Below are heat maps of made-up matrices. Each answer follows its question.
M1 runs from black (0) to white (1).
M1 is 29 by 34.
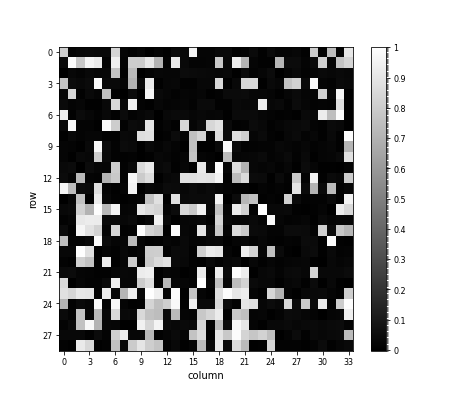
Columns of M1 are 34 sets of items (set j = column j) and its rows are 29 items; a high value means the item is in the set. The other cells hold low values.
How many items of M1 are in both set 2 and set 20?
8
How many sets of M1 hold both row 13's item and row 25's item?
1
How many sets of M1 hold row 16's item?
6
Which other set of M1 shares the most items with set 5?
10
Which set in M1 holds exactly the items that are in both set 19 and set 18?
7
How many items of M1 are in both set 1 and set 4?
2
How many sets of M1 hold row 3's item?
10
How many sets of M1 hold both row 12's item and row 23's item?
9
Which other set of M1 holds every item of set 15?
33
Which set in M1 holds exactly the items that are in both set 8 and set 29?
27
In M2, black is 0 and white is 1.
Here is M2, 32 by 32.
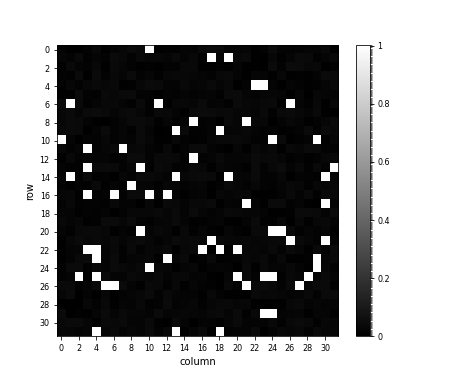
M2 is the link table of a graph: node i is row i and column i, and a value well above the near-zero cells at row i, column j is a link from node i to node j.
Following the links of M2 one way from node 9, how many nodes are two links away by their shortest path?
2
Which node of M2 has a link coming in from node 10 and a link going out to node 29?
node 24
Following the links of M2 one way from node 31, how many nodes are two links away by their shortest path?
4
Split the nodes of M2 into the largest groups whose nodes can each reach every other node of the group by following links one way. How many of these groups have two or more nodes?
3
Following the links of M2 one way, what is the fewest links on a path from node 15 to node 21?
2
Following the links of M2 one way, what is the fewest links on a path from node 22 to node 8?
4
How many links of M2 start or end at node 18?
3
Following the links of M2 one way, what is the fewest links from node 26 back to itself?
2
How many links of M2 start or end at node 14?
4
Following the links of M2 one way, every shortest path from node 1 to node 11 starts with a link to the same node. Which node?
node 17
